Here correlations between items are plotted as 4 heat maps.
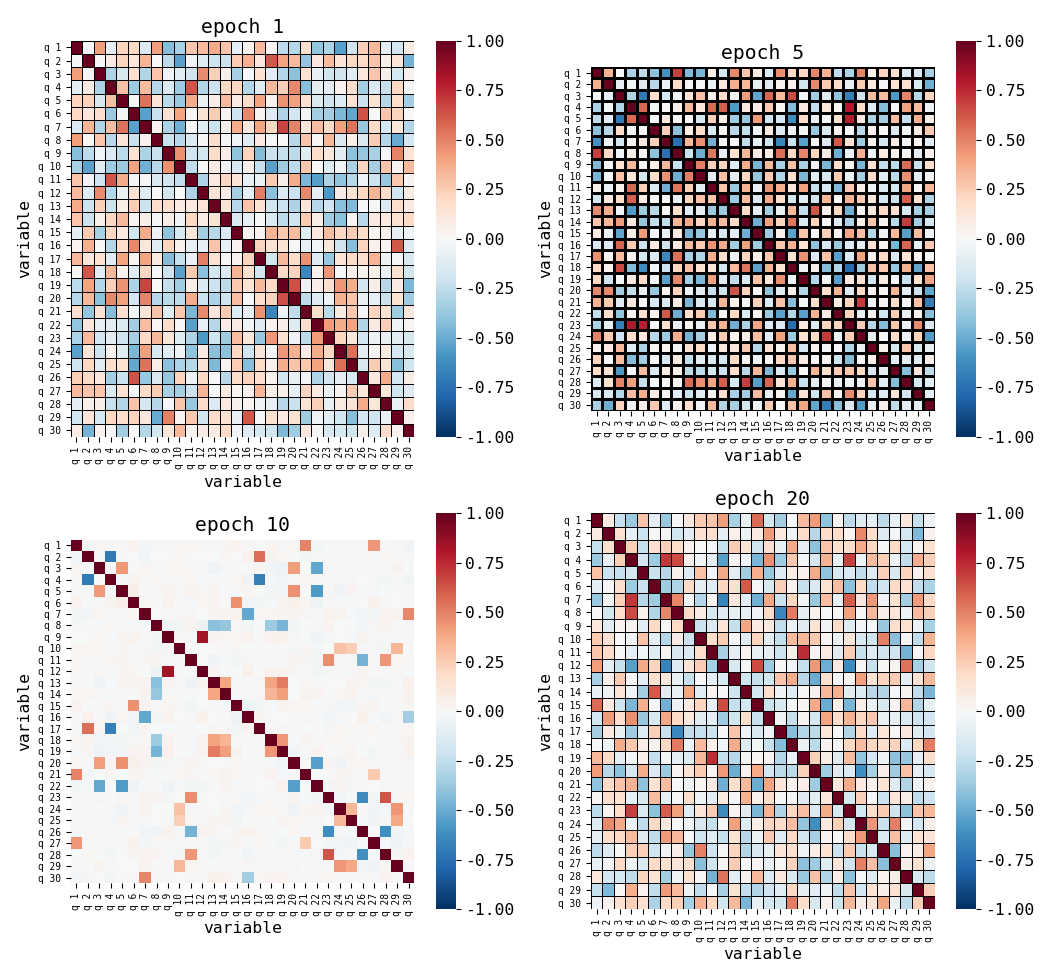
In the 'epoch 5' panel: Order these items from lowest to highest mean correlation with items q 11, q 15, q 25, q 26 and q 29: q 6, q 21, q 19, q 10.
q 10, q 6, q 21, q 19
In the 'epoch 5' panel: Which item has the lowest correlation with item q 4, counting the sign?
q 13
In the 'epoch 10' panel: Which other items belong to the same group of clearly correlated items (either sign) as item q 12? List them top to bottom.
q 9
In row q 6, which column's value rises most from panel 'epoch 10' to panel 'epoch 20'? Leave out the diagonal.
q 14
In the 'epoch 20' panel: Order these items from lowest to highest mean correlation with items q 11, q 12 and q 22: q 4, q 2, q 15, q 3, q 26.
q 4, q 26, q 3, q 2, q 15
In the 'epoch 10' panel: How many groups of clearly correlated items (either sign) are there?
9
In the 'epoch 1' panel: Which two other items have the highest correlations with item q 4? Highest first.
q 11, q 20
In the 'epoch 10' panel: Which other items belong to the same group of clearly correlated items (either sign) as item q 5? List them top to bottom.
q 3, q 20, q 22
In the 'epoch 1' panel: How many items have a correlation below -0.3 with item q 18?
3
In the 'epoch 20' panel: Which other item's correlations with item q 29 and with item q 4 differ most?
q 16
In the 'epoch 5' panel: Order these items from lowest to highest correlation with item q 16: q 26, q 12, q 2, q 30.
q 2, q 26, q 30, q 12
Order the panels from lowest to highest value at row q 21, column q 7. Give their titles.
epoch 5, epoch 10, epoch 1, epoch 20
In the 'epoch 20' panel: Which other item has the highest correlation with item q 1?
q 15
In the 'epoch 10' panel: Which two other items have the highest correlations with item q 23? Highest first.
q 28, q 11
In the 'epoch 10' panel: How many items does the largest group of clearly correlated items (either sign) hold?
5
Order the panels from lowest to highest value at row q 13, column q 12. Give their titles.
epoch 5, epoch 20, epoch 10, epoch 1
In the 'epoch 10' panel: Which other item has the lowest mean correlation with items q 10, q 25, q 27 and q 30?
q 16
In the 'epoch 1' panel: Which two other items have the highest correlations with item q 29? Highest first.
q 16, q 9
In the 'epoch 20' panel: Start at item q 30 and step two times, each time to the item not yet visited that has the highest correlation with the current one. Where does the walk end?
q 8
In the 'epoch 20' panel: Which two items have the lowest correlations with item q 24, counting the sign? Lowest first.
q 20, q 19
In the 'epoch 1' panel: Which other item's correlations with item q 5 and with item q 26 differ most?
q 7
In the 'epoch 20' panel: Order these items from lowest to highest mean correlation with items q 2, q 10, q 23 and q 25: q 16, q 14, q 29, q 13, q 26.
q 14, q 29, q 13, q 26, q 16
